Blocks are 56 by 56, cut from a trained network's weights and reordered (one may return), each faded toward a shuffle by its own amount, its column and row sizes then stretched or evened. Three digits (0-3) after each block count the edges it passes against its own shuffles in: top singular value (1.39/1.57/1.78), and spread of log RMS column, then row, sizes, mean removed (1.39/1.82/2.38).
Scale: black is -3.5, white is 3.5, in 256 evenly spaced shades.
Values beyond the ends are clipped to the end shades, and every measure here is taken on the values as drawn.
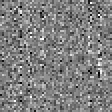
1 3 0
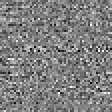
2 0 3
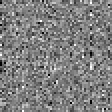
2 2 0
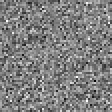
1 1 0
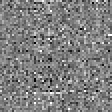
2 2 2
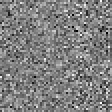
1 2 0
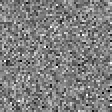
0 1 0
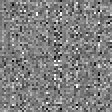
2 3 1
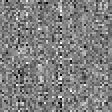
3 3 0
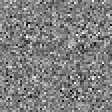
0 1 2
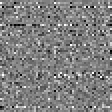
1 2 3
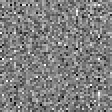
0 2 1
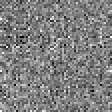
2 1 2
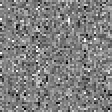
1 3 0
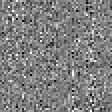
0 3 0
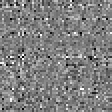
2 1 3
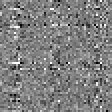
3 3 2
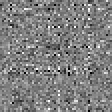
3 2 3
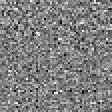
2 1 2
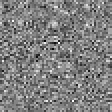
3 0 2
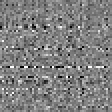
3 1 3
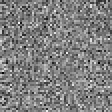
2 1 0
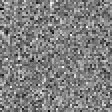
1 1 0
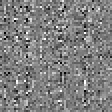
0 3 2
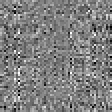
3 3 1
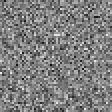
3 0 1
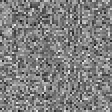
3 0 0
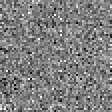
1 2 0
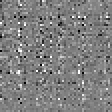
0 3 3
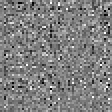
1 3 2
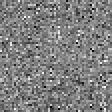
1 2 0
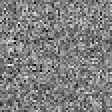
1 1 0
